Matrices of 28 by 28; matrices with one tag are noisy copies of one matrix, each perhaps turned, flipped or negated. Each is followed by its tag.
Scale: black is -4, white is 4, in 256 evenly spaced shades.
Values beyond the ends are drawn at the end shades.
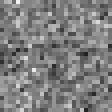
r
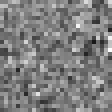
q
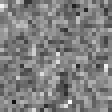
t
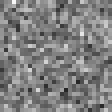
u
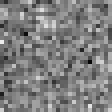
q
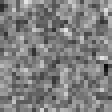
t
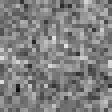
r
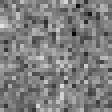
r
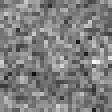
r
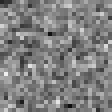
t
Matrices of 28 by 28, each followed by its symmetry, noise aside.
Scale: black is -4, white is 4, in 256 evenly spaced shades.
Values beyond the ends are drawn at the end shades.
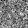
no symmetry.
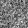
symmetric.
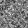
symmetric.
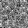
symmetric.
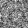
symmetric.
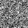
no symmetry.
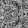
mirrored top to bottom.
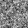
symmetric.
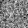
no symmetry.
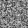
antisymmetric.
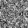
mirrored top to bottom.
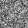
symmetric across the other diagonal.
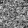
mirrored top to bottom.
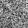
antisymmetric.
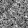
symmetric.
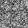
symmetric.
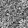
symmetric.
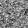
no symmetry.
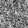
no symmetry.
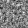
antisymmetric.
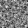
symmetric.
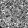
symmetric across the other diagonal.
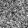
symmetric.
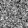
antisymmetric.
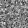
antisymmetric.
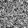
no symmetry.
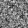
symmetric across the other diagonal.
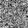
no symmetry.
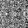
mirrored top to bottom.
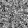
antisymmetric.
